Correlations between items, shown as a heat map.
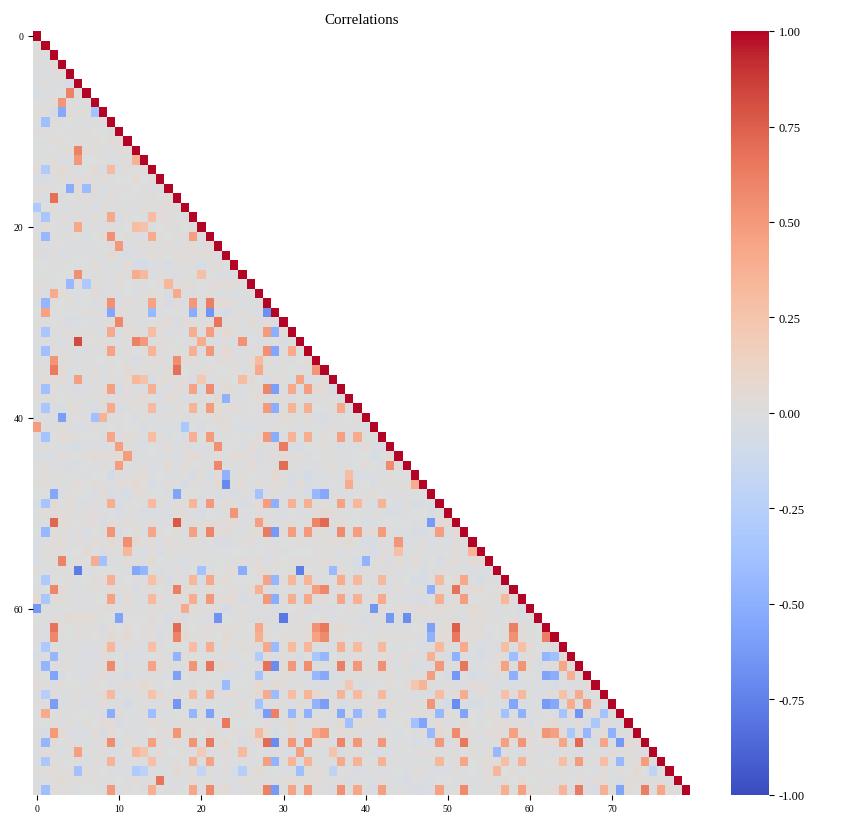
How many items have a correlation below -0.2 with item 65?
10
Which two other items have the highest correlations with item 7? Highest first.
3, 55
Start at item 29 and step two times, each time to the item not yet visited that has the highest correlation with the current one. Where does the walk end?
1
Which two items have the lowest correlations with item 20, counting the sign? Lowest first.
56, 77
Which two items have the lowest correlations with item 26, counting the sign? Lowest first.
4, 6
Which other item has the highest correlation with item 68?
47
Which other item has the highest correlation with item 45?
30
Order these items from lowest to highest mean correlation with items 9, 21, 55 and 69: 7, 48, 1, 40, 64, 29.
29, 1, 40, 48, 7, 64
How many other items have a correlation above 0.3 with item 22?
4
